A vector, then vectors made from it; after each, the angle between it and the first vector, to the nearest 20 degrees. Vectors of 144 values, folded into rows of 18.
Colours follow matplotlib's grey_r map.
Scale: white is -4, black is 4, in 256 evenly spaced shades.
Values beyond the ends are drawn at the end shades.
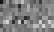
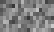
60 degrees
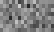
120 degrees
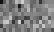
20 degrees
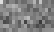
140 degrees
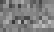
20 degrees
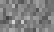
120 degrees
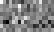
160 degrees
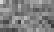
140 degrees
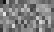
80 degrees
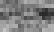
100 degrees
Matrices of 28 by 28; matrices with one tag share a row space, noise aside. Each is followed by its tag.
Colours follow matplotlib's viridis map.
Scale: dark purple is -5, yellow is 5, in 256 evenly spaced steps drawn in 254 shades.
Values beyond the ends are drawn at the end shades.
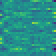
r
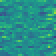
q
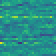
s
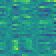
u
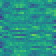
r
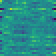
r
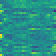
r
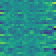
q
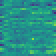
r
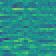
s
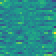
q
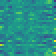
q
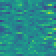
q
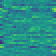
r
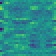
r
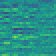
s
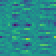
u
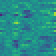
u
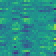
u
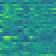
s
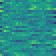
r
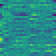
r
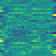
r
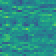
s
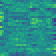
r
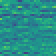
s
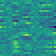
u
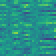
u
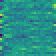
r
